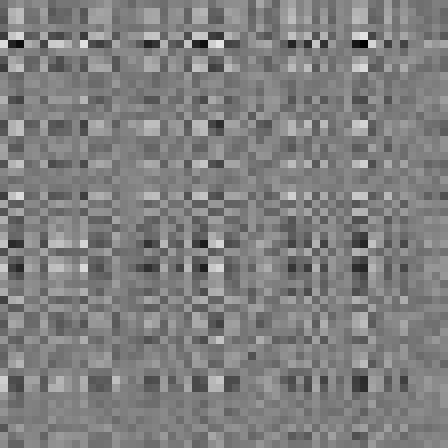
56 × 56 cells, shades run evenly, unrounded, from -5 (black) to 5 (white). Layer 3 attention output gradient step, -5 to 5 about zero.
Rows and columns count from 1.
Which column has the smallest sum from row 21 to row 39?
46
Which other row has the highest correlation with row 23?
14
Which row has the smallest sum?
6
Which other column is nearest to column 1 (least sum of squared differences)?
27
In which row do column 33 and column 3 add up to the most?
25
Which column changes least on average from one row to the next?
16
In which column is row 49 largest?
1
